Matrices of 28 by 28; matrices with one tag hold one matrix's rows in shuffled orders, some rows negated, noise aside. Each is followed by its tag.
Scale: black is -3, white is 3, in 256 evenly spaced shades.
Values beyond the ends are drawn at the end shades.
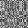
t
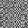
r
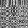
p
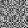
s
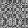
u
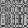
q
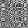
q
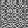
u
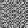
s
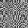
r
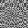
t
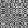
q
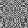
r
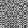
t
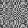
r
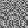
s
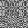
t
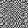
r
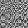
q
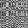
p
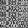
p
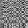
s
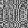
r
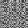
s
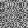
t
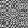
p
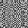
r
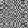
r
